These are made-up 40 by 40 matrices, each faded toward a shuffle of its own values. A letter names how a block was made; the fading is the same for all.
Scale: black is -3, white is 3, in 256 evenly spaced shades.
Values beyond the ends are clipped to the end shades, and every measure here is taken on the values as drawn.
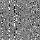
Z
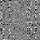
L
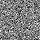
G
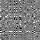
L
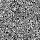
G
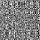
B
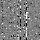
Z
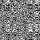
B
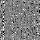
Z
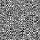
B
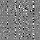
L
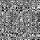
B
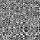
B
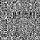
B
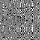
L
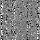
Z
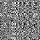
B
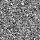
G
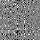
L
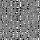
L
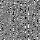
Z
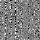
Z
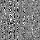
Z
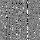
Z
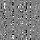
L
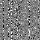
Z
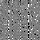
L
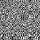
B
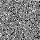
G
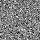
G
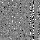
Z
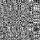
B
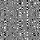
L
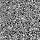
G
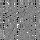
L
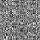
B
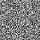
B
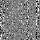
Z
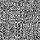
B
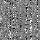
Z
